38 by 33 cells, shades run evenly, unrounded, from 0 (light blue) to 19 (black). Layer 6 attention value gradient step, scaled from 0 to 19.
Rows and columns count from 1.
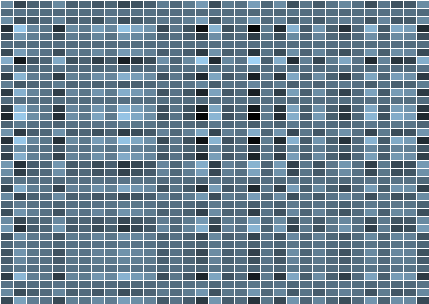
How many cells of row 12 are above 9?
15
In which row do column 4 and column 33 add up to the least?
8
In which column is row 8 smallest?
20
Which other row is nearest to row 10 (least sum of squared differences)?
35
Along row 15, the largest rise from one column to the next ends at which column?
33
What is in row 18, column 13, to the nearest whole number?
12
